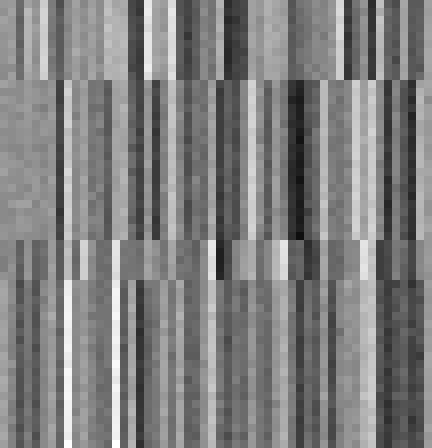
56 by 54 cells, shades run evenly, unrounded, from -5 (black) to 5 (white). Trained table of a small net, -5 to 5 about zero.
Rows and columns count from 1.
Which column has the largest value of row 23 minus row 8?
47
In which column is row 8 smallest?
29
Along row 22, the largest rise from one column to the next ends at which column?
9
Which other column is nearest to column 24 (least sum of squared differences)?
30
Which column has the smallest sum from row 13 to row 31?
38
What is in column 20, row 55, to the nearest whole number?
0
